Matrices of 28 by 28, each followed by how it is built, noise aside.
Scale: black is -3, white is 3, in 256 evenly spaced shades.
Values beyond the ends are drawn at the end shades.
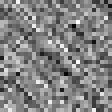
Toeplitz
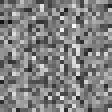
repeating rows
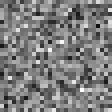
noise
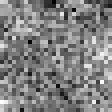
smooth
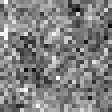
smooth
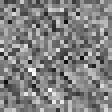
Toeplitz
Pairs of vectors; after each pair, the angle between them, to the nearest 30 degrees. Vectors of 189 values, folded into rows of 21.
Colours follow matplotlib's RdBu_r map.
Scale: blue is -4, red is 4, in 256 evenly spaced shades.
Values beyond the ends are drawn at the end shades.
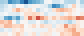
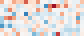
120 degrees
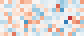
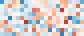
150 degrees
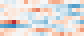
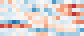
150 degrees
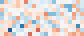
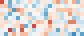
120 degrees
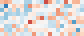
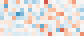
60 degrees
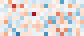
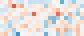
30 degrees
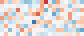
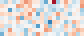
120 degrees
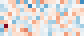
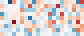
120 degrees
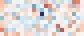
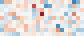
150 degrees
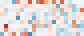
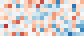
60 degrees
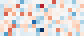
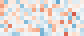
90 degrees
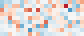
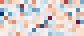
120 degrees
